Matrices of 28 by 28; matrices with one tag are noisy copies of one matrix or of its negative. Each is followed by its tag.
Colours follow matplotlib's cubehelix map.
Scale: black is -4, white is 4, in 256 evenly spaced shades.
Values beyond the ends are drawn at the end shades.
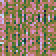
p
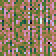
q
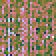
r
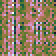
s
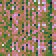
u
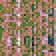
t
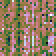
t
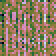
p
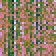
s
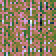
q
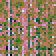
r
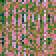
p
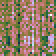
t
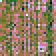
u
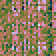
u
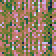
u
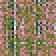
s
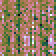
t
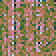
s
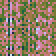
r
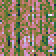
t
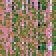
u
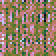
p
